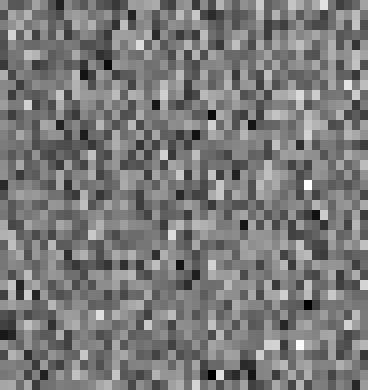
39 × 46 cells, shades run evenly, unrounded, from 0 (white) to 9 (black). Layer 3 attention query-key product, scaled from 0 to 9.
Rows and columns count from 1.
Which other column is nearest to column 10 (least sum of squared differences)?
23
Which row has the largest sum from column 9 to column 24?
27
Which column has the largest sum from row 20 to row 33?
40
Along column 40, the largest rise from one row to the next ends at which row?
22
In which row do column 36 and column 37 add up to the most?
33
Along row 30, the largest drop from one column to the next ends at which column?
4
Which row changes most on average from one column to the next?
38
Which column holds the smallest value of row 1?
41
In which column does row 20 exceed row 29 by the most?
46
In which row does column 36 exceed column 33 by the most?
36
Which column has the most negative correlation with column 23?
30
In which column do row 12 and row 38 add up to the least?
28
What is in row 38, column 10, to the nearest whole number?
2
